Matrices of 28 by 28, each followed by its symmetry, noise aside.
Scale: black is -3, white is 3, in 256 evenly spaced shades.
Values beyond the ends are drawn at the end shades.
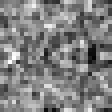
mirrored top to bottom.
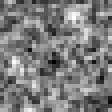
no symmetry.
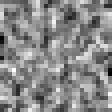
same after a half turn.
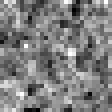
no symmetry.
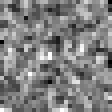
antisymmetric.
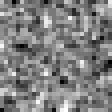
antisymmetric.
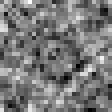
symmetric.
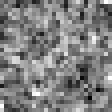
symmetric.
